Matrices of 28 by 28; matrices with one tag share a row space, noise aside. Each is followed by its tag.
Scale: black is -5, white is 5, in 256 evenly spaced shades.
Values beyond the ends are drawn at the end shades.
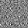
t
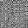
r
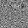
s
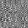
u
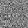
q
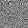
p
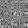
r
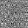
r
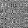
r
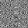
t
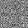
s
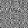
t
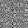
r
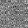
r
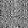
t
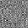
u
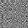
u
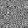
p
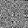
r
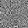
t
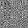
p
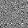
s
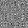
s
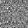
q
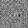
t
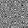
s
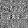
q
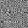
p
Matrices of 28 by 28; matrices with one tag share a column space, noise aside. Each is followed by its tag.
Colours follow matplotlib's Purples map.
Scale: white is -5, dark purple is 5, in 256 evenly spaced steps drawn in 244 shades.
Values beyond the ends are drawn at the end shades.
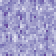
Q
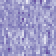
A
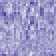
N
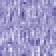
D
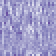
N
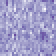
Q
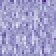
A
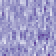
D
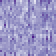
Q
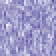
A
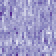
D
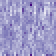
N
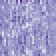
A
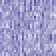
Q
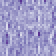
A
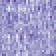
Q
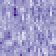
D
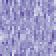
D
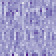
N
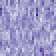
D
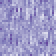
D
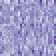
A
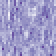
D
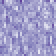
A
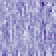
N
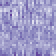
N
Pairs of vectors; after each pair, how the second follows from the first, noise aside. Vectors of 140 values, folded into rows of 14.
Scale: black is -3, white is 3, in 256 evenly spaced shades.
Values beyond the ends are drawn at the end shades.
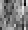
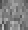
wrapped around, negated, shrunk.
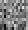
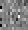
wrapped around, partly zeroed.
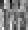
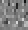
reversed, negated, partly zeroed.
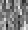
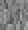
wrapped around, negated, shrunk.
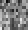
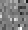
reversed, negated, partly zeroed.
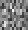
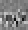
reversed, negated, partly zeroed.
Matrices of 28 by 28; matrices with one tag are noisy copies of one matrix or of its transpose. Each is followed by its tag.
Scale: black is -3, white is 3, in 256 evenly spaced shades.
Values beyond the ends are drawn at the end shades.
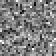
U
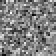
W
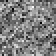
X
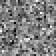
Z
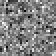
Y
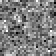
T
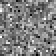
Z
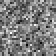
X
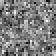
Y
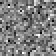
W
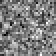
U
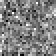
T
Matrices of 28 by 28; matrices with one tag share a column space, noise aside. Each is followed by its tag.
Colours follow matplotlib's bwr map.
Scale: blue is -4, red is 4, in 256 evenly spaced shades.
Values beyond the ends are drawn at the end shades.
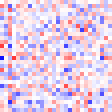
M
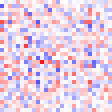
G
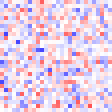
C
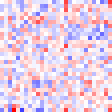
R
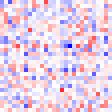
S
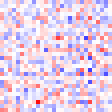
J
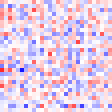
C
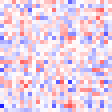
C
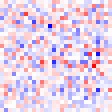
G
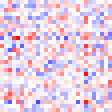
J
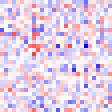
S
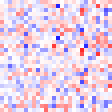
S
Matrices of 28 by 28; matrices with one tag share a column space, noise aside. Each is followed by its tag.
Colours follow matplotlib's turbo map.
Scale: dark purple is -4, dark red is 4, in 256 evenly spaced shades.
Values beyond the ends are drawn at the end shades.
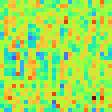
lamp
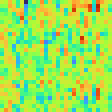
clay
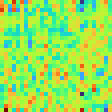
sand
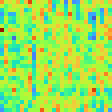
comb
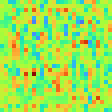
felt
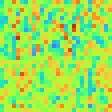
felt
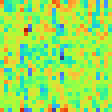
comb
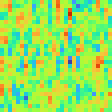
clay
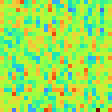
sand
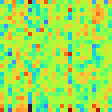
comb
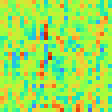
lamp
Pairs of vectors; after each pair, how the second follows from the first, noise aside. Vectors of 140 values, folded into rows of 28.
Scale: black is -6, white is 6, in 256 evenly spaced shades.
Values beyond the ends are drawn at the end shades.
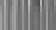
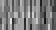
wrapped around, negated, scaled up.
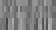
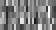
wrapped around, negated, scaled up.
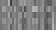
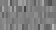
partly zeroed.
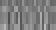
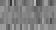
reversed, negated, partly zeroed.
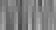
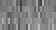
partly zeroed.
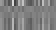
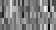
wrapped around, negated, scaled up.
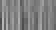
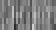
wrapped around, negated.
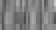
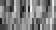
reversed, negated, scaled up.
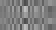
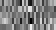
reversed, negated, scaled up.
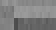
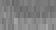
negated, shrunk.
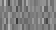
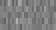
negated, shrunk.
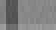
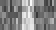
wrapped around, negated, scaled up.
